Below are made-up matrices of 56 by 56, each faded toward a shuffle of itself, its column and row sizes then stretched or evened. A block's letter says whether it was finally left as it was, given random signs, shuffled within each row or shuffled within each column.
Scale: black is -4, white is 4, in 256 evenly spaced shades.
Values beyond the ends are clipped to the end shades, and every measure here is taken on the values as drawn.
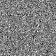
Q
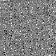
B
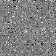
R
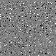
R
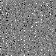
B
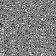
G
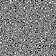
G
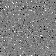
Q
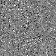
B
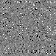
G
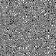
G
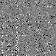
R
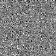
R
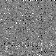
R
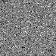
Q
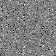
B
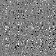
G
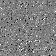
Q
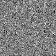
B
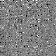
G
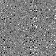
G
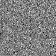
B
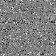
Q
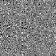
G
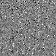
B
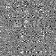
G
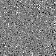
R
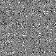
R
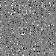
R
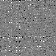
G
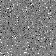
B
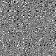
G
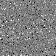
Q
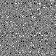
G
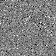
Q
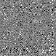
R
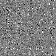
R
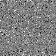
Q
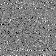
Q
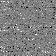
Q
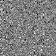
B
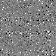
R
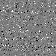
Q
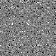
G
